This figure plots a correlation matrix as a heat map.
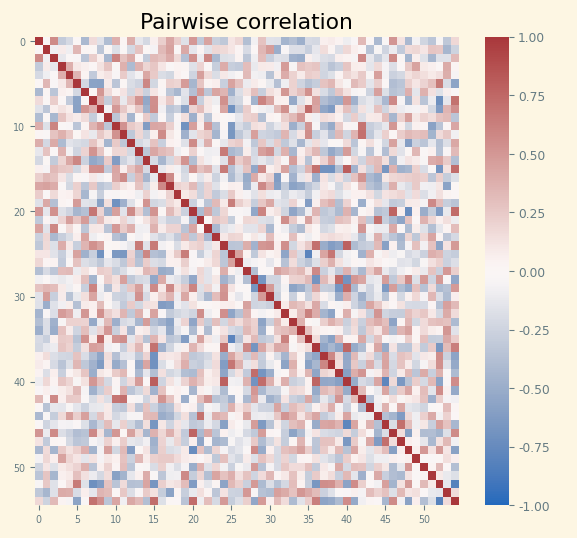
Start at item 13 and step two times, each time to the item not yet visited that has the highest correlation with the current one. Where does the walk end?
40
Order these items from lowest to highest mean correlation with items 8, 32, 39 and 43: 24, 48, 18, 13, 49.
18, 49, 13, 24, 48
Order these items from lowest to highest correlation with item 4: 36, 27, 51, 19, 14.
19, 51, 36, 27, 14
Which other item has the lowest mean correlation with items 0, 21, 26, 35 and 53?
30
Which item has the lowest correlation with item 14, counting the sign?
10
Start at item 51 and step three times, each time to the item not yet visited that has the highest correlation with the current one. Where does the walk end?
38
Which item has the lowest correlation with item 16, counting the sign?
31
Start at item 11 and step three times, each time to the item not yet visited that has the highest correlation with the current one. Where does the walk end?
2
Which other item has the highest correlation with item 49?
3
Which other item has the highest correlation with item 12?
20
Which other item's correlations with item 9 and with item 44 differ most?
47
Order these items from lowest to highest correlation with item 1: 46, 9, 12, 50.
12, 46, 9, 50
